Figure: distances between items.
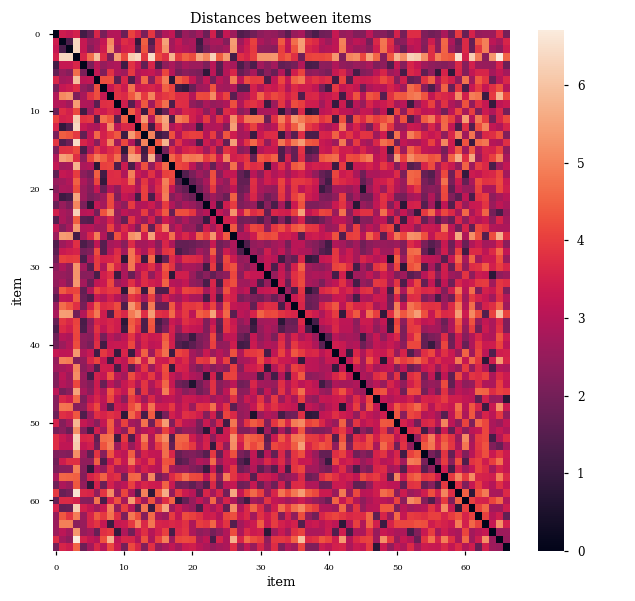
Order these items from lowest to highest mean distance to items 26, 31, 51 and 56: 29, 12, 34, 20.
34, 20, 29, 12
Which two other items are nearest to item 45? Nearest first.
20, 39
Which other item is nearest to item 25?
50
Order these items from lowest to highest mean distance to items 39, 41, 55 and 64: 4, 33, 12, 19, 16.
4, 19, 12, 33, 16
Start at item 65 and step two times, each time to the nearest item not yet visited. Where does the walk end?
53
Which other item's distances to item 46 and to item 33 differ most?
16
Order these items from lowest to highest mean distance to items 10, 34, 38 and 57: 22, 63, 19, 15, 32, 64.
15, 22, 32, 64, 63, 19
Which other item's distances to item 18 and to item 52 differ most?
60
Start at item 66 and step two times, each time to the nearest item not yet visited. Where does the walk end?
62
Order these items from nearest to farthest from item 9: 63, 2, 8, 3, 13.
2, 63, 8, 13, 3
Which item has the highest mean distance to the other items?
3
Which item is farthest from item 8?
65
